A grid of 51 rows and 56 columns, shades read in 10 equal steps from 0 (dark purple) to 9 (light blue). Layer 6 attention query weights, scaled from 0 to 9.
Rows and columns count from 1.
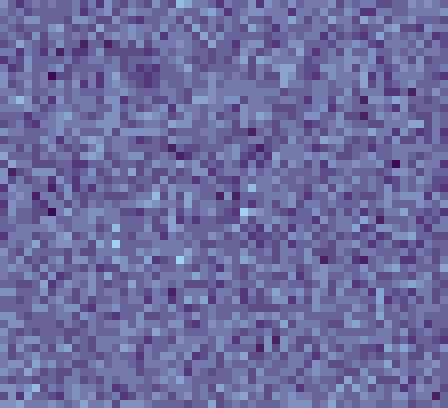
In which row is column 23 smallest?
20
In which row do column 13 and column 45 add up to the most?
31
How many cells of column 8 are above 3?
41
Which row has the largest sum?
51
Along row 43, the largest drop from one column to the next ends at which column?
35
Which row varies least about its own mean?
42
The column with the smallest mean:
56
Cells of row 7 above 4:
20
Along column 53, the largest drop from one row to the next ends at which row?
17
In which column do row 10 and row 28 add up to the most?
46
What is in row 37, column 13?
4
